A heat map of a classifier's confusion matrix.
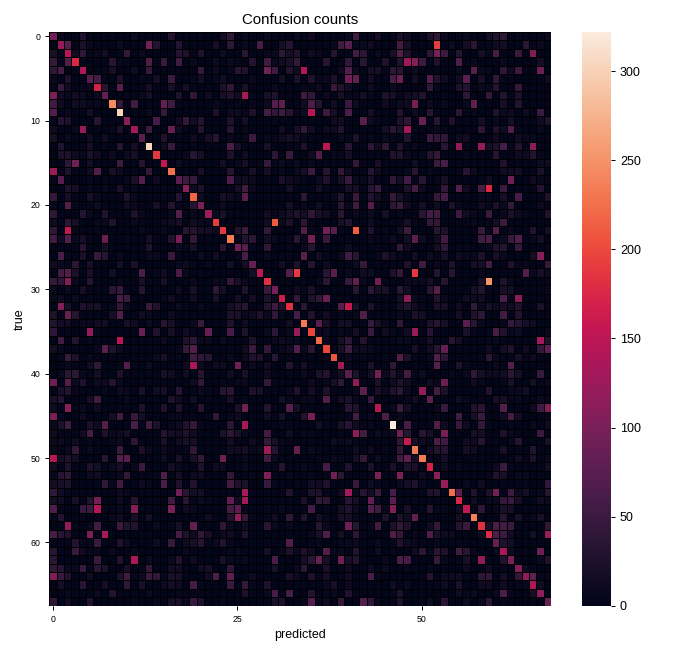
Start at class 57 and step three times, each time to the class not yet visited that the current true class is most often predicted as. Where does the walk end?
66
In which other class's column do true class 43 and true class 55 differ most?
26
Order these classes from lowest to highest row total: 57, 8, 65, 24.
65, 57, 8, 24
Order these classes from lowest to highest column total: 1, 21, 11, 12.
21, 12, 11, 1
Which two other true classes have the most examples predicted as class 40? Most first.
32, 54
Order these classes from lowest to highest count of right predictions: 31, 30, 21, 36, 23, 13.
30, 21, 31, 23, 36, 13
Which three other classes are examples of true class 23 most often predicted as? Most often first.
41, 2, 37
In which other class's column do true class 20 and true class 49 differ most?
29
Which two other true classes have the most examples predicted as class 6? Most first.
56, 55
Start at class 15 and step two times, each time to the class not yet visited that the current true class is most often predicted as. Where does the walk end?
48
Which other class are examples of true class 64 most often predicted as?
0
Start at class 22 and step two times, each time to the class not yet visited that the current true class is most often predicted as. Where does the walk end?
52
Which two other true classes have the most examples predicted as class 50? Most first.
42, 10
